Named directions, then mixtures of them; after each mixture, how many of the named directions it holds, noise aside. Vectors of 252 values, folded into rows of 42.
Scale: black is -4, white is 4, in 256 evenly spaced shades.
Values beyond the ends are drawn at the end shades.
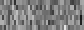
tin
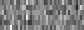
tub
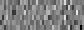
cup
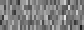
two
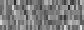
three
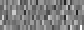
one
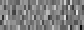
one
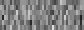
three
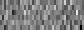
one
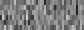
three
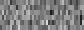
two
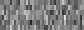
three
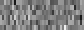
one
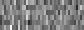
one
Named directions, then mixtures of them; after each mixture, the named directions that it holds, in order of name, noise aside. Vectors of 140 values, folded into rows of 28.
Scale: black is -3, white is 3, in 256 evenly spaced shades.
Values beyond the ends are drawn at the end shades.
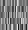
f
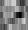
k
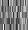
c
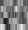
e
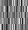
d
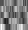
e.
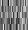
c.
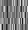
d.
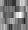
k.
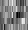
c, k.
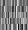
f.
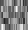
d, e.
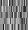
c.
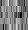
c, k.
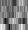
e, k.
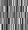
d.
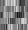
f, k.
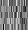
c.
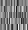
f.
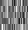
d, e.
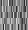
c.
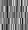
d.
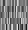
f.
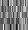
c.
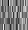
c.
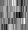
d, k.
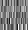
c, f.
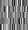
d.
